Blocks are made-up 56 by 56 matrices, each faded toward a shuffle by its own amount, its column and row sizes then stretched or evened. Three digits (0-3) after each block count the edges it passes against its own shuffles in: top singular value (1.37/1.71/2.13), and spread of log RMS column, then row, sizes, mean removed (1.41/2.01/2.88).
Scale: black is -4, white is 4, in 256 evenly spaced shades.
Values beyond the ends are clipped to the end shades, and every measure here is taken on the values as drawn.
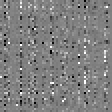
2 3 1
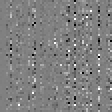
1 3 1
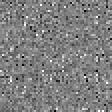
1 1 1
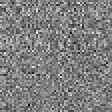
2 1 1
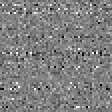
0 0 2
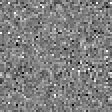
1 1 1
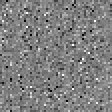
0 1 0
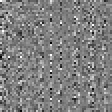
1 3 0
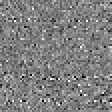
1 0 2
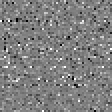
0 0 2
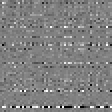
3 1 3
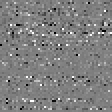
0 0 3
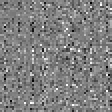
2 2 1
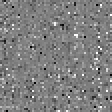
0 2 1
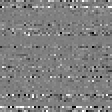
1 0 3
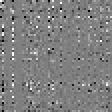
1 3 2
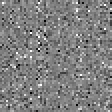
1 2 0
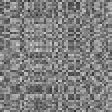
3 1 1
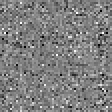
0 2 2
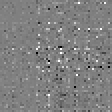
1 2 2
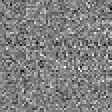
2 1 1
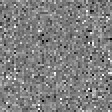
0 1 0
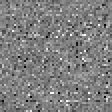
0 1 1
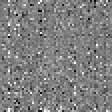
1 2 1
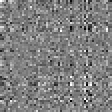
3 2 2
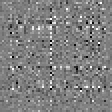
3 2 2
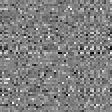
3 0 2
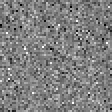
0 0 0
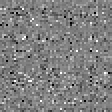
1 1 2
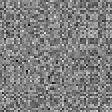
3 1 0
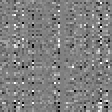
3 3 2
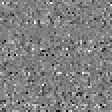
1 0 2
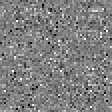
1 0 0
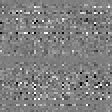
2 1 3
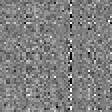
3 2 1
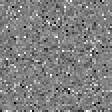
1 0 1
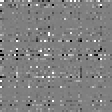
1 2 3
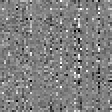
0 3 1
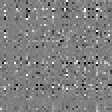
2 2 2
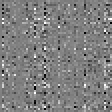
1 3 2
